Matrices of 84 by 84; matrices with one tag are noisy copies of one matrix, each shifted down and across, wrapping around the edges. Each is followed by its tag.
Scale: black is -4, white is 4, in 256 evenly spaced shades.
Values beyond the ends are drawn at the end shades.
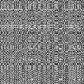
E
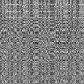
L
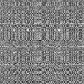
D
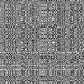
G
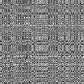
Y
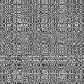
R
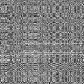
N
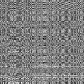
N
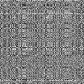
R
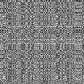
G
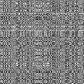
G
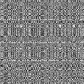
D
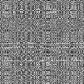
R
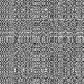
G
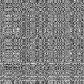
G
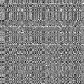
D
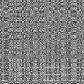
L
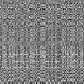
L
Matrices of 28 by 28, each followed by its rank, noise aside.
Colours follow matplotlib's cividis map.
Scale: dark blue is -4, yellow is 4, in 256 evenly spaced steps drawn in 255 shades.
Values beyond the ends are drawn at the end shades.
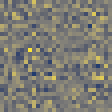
six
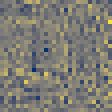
six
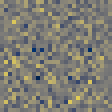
six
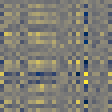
one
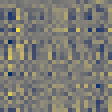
three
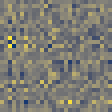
four
